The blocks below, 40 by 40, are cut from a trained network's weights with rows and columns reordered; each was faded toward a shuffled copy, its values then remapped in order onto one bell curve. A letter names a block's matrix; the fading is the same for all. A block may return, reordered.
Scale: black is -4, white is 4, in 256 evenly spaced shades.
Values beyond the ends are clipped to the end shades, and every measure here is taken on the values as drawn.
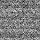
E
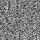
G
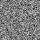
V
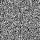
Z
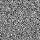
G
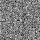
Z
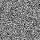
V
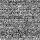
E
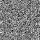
Z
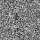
V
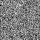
Z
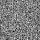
Z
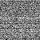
E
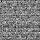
E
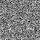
V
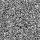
V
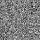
G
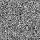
V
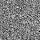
Z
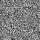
V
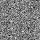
Z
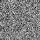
G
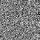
G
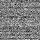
E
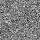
V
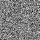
V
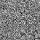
G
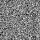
Z
